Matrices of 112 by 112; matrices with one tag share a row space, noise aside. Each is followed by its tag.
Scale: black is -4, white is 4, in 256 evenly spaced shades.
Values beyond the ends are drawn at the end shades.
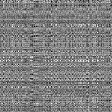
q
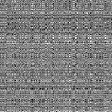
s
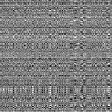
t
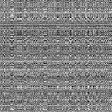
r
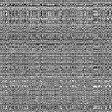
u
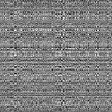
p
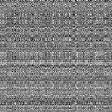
s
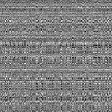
u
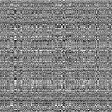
p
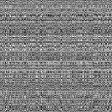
u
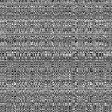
s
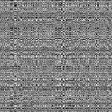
p
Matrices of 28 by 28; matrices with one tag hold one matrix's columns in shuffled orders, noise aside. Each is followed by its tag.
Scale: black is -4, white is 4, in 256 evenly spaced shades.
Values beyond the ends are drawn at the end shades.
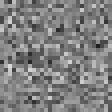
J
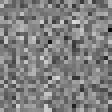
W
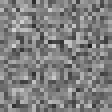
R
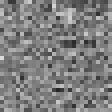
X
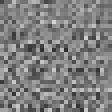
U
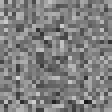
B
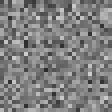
X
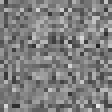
R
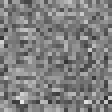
B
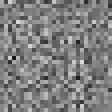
W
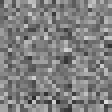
B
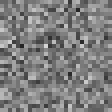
R
